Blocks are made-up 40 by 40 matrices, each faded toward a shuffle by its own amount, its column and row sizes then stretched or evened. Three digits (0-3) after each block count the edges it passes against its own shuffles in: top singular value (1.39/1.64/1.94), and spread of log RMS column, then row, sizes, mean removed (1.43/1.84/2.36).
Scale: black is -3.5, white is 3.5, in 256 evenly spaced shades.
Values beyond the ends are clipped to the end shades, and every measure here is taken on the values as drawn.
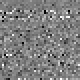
0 0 3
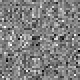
2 0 1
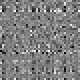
3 2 3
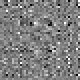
3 2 2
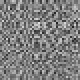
3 0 2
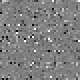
0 0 2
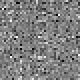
1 1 1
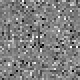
0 1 1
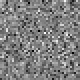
2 0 0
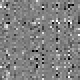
1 3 1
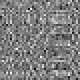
3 1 0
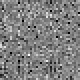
1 2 0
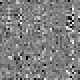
2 3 1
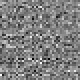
3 1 2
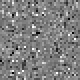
0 2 0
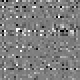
3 1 3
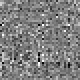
2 2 1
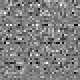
2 1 3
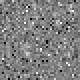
0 0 0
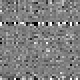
3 1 3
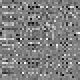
3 0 3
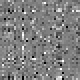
3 2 1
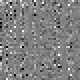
0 3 1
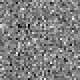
1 1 0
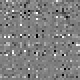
1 2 3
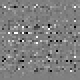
1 1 3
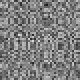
3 1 1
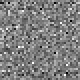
1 0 1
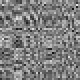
3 1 1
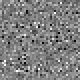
0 0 1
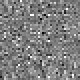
2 1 0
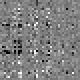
2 3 2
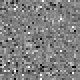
0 1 1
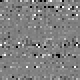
0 0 3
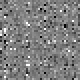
1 3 1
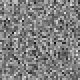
2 0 0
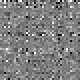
1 2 3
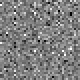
1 1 0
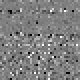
0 1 3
